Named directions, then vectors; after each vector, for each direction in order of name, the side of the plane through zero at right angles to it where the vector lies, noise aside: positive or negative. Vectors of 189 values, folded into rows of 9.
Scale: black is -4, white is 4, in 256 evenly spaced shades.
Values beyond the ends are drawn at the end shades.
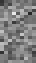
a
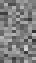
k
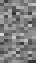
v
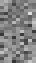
negative, positive, negative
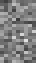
positive, negative, positive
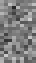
negative, negative, positive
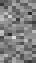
positive, negative, positive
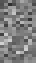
positive, positive, negative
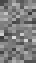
positive, negative, positive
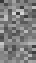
positive, negative, negative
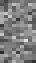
positive, negative, positive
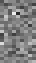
positive, negative, negative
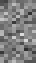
positive, negative, positive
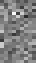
positive, negative, negative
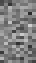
positive, positive, positive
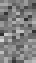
negative, positive, negative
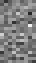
positive, positive, positive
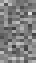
negative, negative, negative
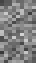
positive, negative, positive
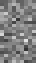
positive, negative, positive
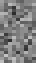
negative, negative, positive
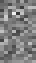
positive, negative, negative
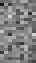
positive, positive, positive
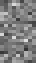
positive, negative, positive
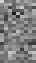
negative, positive, positive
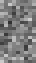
negative, negative, positive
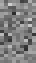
negative, negative, positive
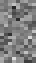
negative, negative, positive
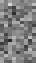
negative, negative, positive
